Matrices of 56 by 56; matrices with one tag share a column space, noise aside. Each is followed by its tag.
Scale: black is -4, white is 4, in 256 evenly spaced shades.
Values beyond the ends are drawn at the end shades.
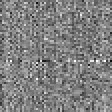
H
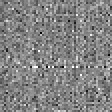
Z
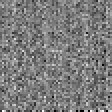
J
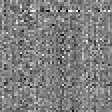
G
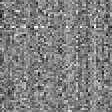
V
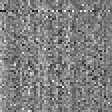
G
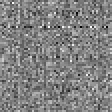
V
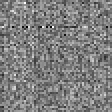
V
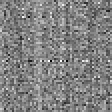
H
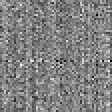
H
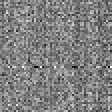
Z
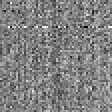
V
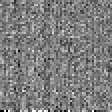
J
